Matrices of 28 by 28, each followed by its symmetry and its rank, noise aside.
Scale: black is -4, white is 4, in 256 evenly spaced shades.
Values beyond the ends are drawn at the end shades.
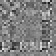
antisymmetric, rank four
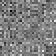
symmetric, rank four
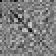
symmetric, rank four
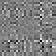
no symmetry, rank three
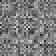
symmetric, rank four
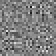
antisymmetric, rank four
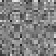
no symmetry, rank four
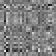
no symmetry, rank three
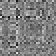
no symmetry, rank three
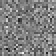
no symmetry, rank six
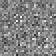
symmetric, rank six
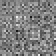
symmetric, rank three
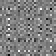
no symmetry, rank three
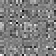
no symmetry, rank four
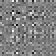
no symmetry, rank three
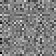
no symmetry, rank four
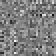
antisymmetric, rank six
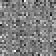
antisymmetric, rank six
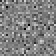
symmetric, rank six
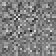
symmetric, rank six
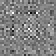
symmetric, rank three
